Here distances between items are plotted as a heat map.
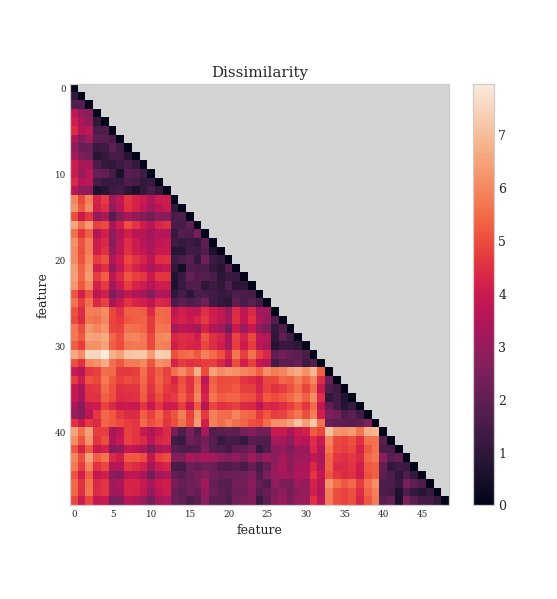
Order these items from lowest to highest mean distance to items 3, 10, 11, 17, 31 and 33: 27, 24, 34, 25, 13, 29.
24, 13, 25, 34, 27, 29
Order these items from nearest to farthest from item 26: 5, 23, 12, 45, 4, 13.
45, 13, 23, 5, 12, 4
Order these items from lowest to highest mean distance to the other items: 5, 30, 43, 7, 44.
44, 5, 43, 7, 30
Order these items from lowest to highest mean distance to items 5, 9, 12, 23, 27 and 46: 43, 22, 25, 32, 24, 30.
24, 25, 22, 43, 30, 32
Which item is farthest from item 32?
4
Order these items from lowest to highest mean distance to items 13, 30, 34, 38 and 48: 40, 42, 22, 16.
42, 22, 16, 40
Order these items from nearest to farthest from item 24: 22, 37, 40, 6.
22, 40, 6, 37
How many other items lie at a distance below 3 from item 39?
6
